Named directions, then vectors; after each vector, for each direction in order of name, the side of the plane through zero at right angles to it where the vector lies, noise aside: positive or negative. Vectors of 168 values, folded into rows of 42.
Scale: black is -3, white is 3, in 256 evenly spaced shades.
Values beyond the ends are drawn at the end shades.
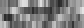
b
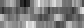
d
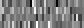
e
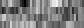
negative, positive, negative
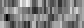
positive, negative, negative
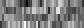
negative, positive, positive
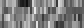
negative, positive, positive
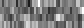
positive, positive, positive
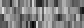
negative, negative, positive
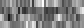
positive, positive, negative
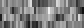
negative, negative, negative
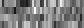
negative, positive, positive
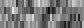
positive, positive, positive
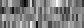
negative, positive, negative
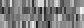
positive, positive, negative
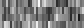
positive, positive, positive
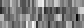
positive, positive, negative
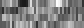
negative, positive, negative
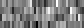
negative, negative, negative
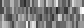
positive, positive, negative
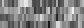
positive, negative, negative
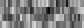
positive, positive, positive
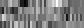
negative, positive, negative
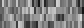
negative, negative, negative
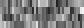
positive, positive, positive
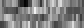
negative, positive, positive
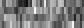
negative, positive, positive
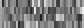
positive, positive, positive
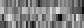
negative, negative, positive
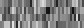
positive, positive, positive
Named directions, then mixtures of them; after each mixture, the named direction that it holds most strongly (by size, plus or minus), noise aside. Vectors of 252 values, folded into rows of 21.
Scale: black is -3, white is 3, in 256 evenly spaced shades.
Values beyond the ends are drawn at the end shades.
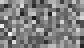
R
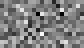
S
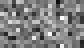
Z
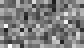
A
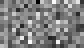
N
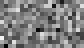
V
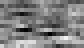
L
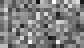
N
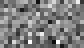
N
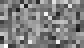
N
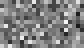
A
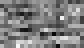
L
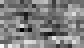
L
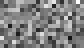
V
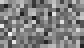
R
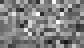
S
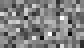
Z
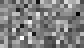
N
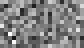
R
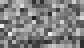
R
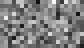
N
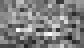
L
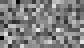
V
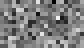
N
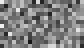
R
